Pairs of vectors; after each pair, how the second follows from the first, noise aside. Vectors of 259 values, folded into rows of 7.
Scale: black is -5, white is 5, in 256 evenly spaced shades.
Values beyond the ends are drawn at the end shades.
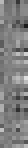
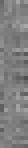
negated, shrunk.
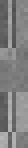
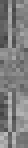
copied.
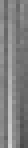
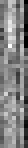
wrapped around, negated, scaled up.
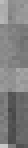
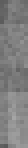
negated, shrunk.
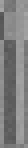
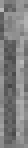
copied.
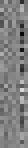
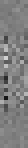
reversed, partly zeroed.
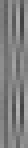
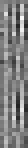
negated, scaled up.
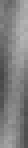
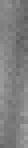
negated, shrunk.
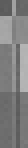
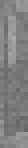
wrapped around, shrunk.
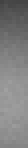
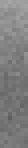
negated, shrunk.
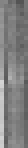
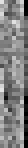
wrapped around, negated, scaled up.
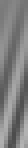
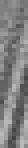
copied.
